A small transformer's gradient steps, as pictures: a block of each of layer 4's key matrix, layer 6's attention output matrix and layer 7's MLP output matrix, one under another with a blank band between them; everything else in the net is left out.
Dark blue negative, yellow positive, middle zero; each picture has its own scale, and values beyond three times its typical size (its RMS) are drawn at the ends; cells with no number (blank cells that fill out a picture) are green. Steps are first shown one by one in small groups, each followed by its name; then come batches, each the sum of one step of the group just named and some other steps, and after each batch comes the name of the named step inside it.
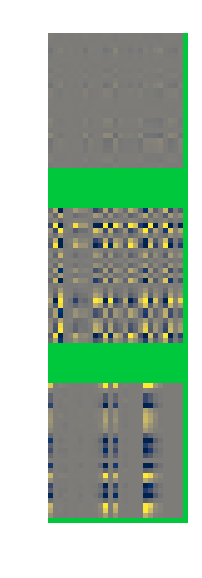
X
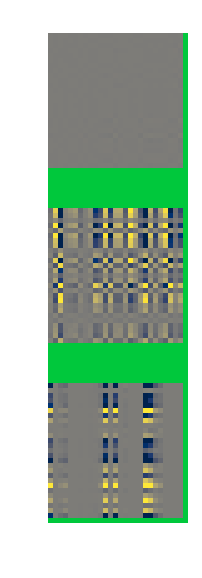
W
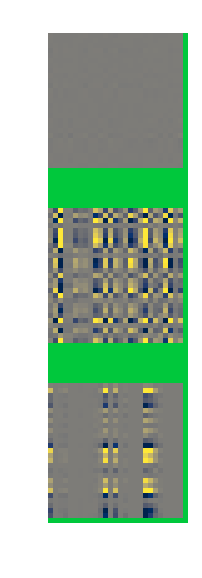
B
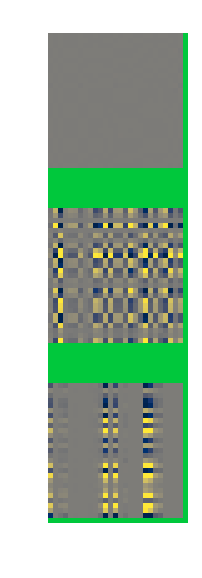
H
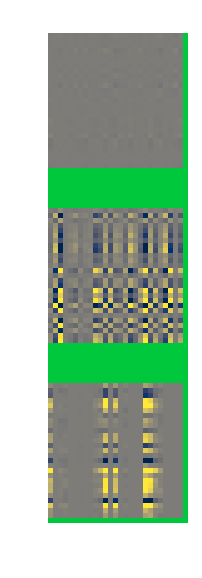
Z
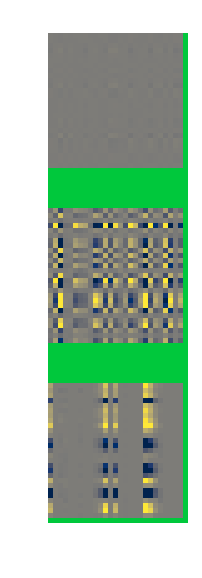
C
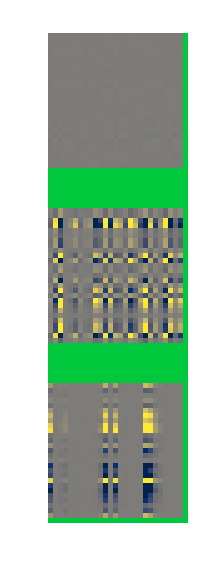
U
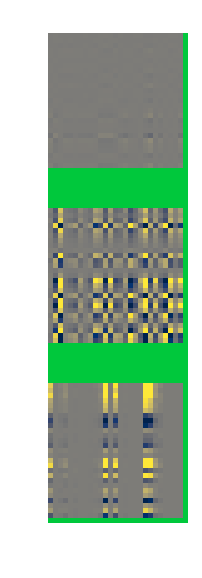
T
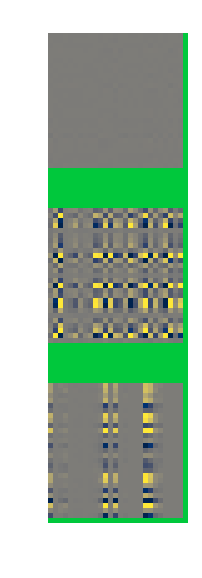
U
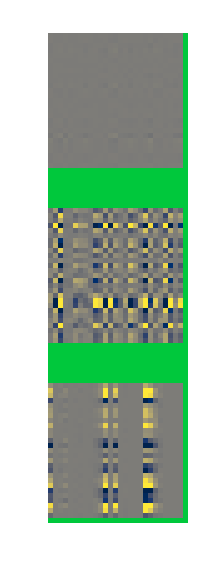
C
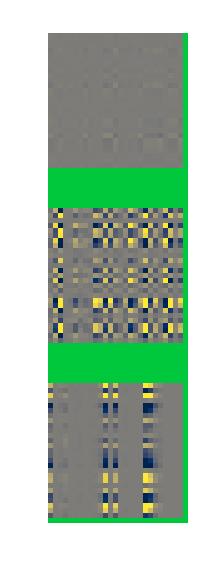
X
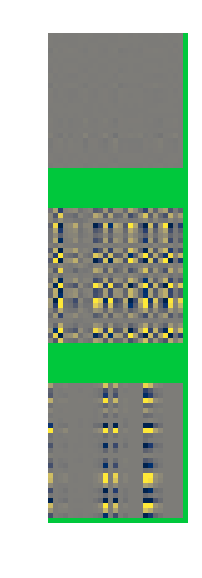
U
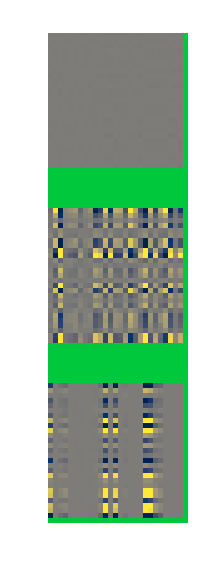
H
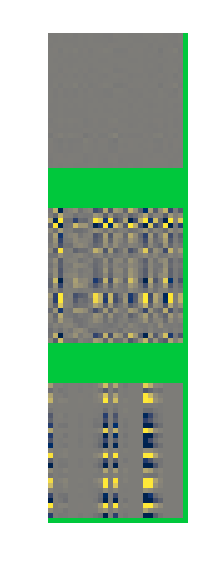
C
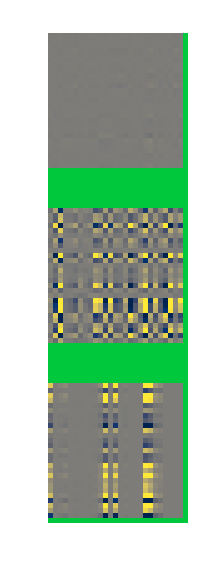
T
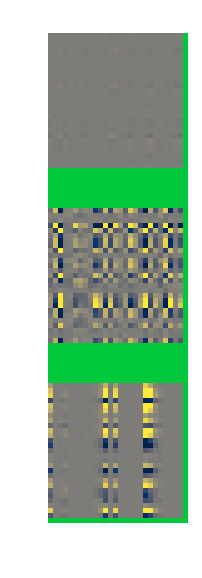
C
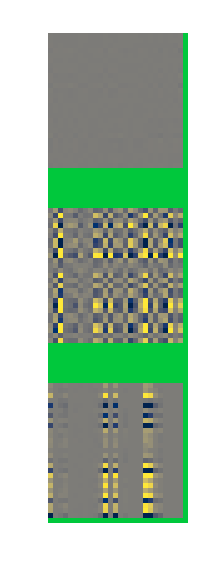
H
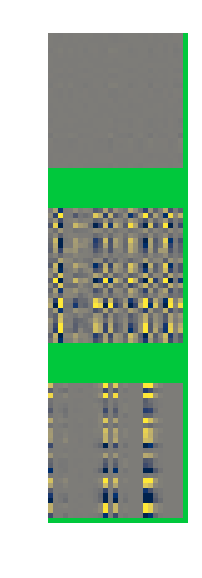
C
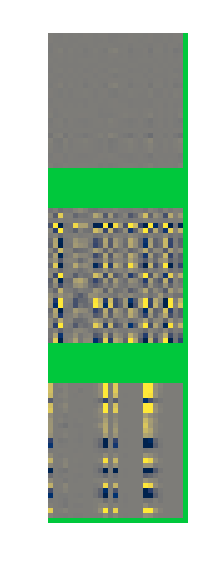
C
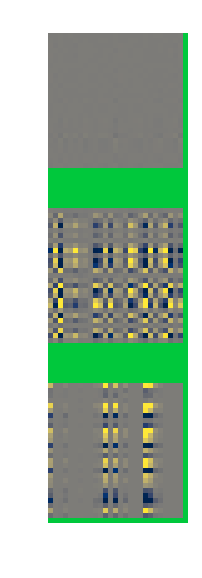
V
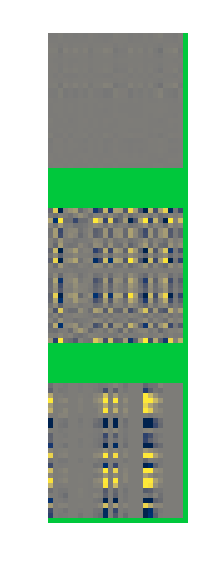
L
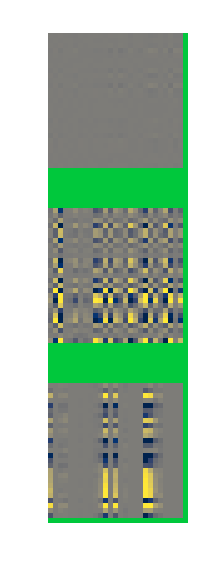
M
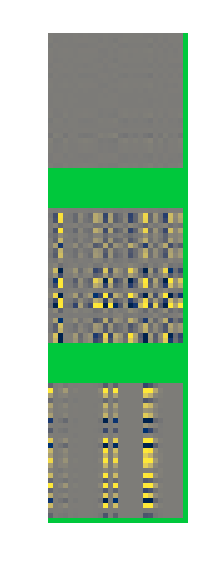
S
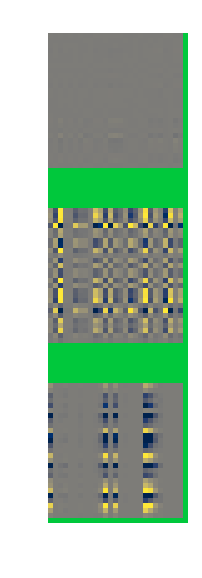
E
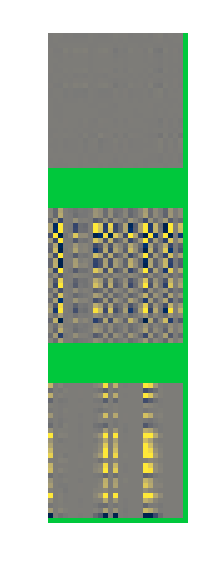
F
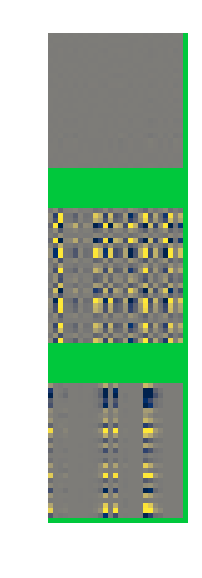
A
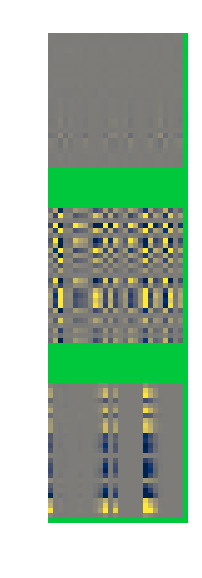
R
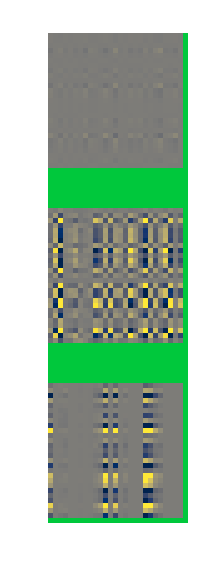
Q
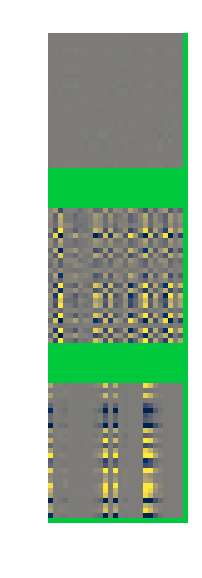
F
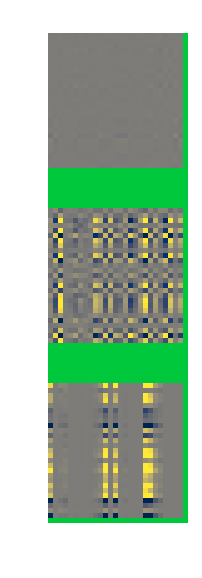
F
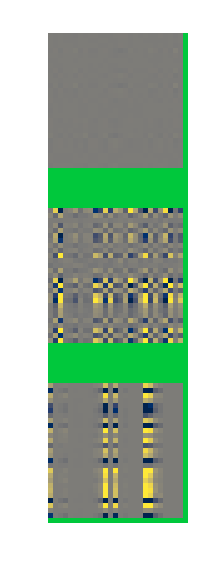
M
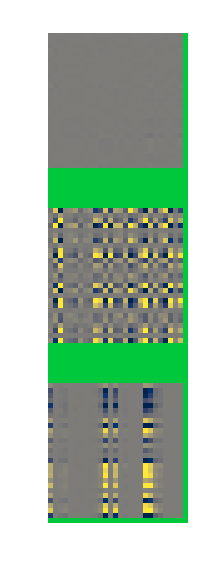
A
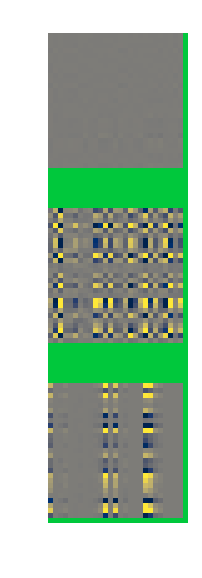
V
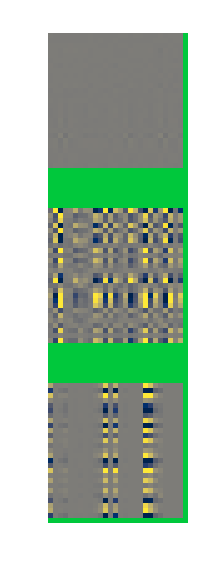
R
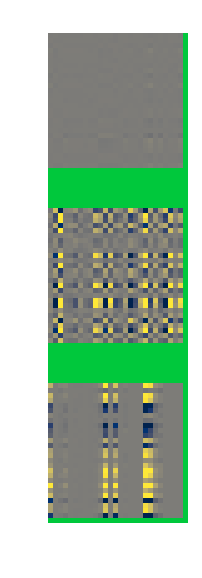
S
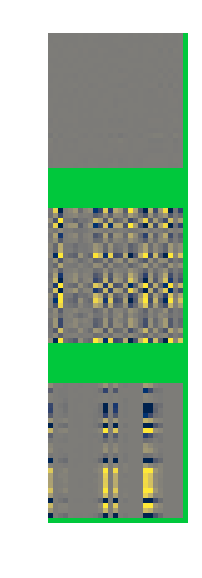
M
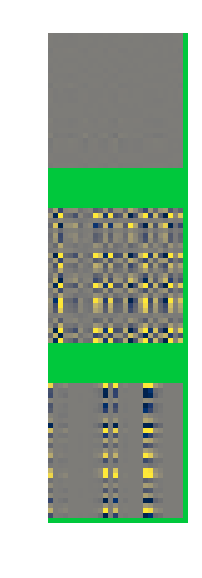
A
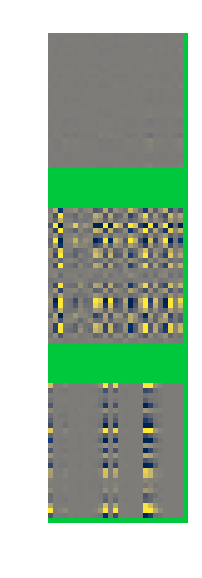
A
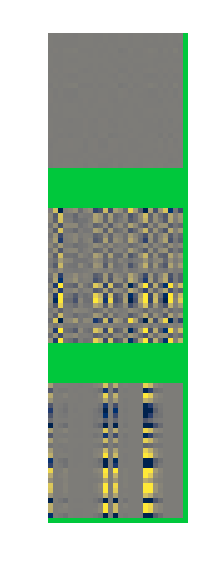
M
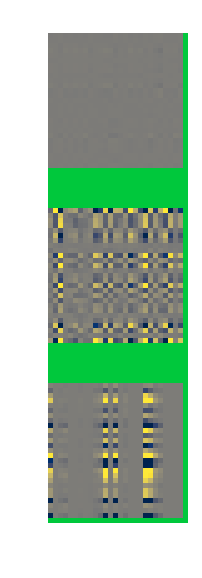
L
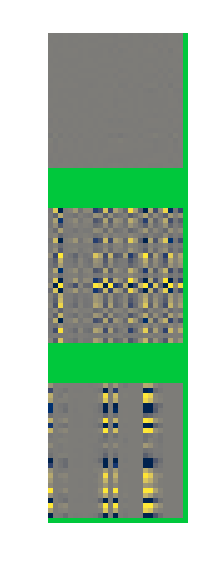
M
